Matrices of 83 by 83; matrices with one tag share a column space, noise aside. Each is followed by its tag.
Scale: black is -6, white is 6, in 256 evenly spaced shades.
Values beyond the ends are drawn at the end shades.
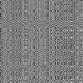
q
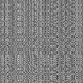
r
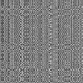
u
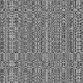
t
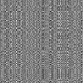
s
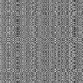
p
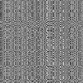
q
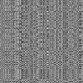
s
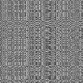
q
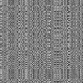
s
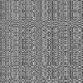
q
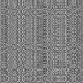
u
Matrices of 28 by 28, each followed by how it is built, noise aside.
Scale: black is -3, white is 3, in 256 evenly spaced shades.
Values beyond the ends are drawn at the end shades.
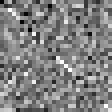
diagonal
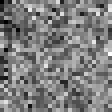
smooth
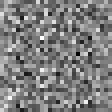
repeating rows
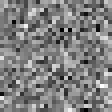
repeating rows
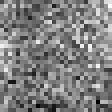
smooth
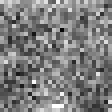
smooth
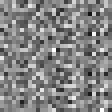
repeating rows
